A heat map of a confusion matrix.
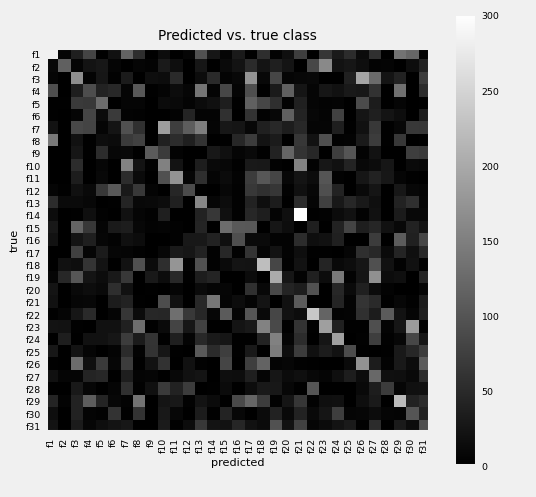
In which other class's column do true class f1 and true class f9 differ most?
f29
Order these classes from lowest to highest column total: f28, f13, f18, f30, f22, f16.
f28, f16, f22, f30, f18, f13
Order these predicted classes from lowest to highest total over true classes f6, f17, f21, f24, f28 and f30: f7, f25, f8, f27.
f25, f8, f7, f27
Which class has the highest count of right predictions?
f1
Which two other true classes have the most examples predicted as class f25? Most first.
f9, f15
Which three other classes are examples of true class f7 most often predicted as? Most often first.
f10, f13, f12
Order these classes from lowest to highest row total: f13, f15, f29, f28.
f28, f13, f15, f29
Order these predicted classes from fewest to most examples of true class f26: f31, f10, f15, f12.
f12, f10, f15, f31
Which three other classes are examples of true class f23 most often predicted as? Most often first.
f30, f18, f8
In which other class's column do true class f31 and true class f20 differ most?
f22
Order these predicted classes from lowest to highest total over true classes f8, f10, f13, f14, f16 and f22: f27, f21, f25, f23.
f25, f27, f23, f21
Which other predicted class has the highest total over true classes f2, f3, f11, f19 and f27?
f17
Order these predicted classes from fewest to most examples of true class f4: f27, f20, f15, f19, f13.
f19, f27, f15, f20, f13
